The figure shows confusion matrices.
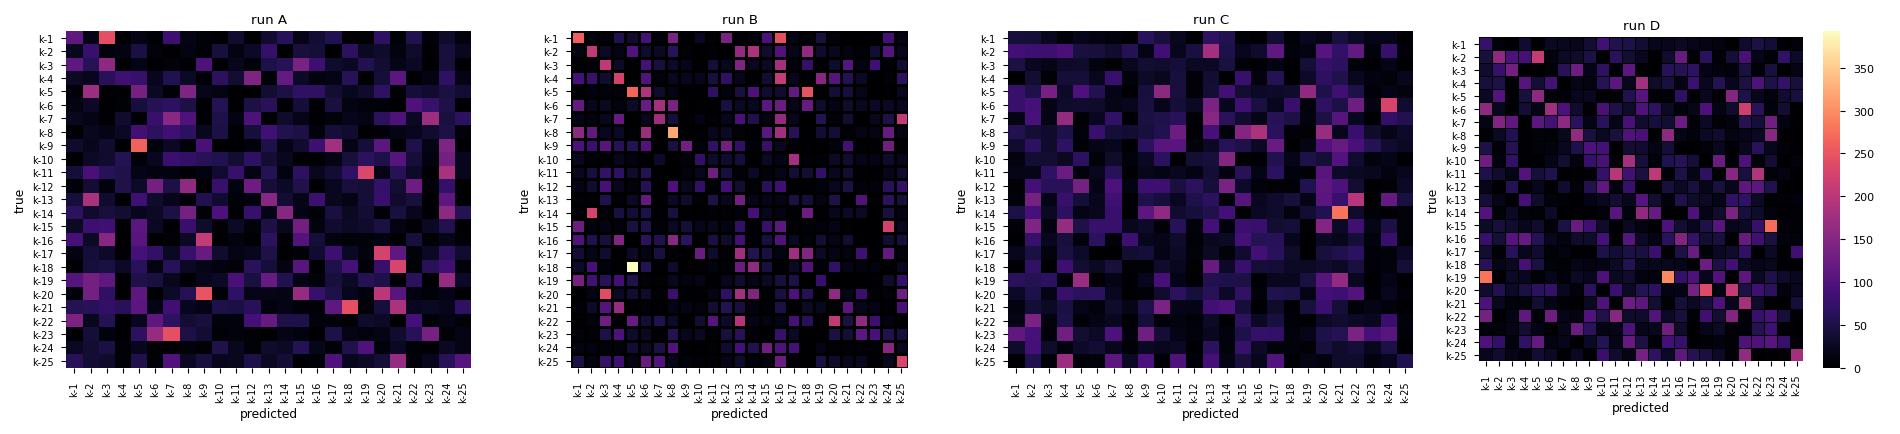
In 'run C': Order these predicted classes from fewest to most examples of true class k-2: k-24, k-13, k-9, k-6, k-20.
k-9, k-6, k-24, k-20, k-13
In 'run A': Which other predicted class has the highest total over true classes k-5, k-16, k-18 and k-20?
k-9
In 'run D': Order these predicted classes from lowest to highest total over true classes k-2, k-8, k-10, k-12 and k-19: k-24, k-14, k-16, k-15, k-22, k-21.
k-14, k-24, k-22, k-16, k-21, k-15
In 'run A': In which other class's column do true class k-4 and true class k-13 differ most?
k-2
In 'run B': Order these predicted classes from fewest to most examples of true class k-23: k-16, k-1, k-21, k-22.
k-1, k-21, k-16, k-22
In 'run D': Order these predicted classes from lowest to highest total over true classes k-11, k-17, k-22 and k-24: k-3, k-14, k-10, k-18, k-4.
k-3, k-18, k-10, k-4, k-14
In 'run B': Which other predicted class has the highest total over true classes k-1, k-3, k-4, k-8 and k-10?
k-16
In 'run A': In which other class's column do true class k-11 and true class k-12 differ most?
k-19
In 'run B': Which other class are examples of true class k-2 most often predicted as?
k-14
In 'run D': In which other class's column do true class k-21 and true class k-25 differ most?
k-12
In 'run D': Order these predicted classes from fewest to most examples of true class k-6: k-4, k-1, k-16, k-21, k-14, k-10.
k-16, k-4, k-14, k-10, k-1, k-21
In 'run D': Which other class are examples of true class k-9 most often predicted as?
k-10
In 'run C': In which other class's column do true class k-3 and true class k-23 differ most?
k-22
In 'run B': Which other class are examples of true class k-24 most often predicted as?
k-15
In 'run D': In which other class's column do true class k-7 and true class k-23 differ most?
k-2
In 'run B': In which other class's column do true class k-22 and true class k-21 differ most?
k-20
